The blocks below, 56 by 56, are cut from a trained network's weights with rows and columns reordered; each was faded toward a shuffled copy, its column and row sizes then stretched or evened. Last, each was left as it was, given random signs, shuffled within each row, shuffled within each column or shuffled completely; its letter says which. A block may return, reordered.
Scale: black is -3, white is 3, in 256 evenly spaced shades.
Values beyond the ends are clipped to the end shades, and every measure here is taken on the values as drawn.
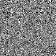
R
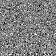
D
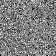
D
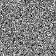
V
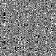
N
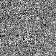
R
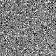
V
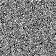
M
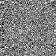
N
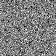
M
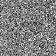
V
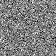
M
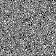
V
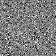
R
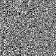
N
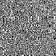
N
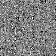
V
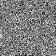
R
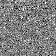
D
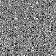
N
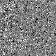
V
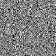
N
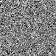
D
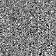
N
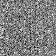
V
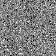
V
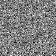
D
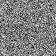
M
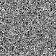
R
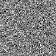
N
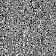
V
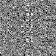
N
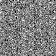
V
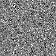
V
